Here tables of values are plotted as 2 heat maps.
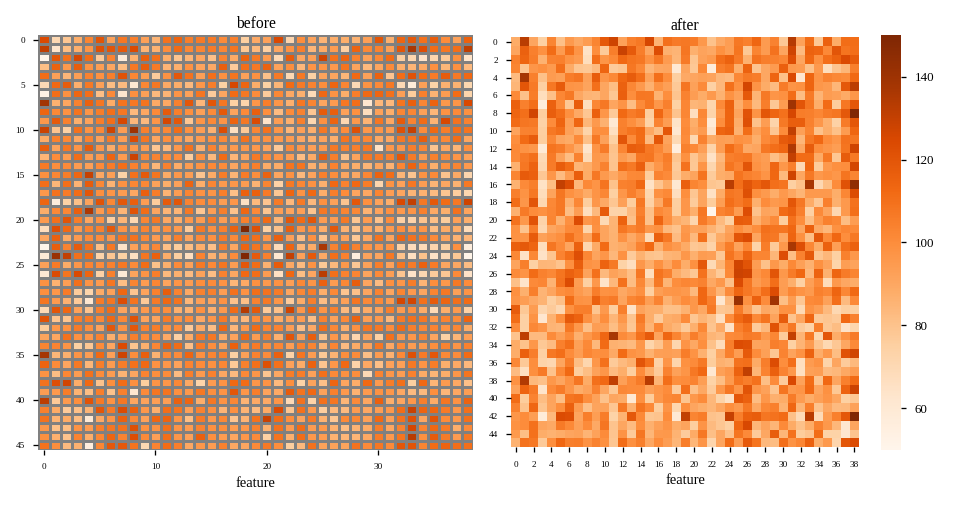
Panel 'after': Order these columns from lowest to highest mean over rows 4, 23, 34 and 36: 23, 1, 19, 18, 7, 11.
18, 23, 11, 19, 7, 1
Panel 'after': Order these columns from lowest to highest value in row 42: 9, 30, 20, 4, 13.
4, 9, 20, 30, 13
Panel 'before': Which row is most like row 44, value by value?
43
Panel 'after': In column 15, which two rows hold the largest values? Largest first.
38, 0
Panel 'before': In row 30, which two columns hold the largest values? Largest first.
18, 22
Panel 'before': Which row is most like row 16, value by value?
12
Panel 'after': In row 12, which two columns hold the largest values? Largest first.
31, 38
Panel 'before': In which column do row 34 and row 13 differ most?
8
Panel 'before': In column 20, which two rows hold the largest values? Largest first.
42, 36
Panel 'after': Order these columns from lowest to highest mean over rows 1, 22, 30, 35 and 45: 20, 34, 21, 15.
15, 20, 21, 34
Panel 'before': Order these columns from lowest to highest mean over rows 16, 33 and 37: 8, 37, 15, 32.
37, 32, 8, 15
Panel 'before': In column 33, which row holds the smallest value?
5
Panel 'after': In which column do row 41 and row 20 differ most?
16
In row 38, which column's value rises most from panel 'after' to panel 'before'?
2
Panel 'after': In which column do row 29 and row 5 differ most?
29
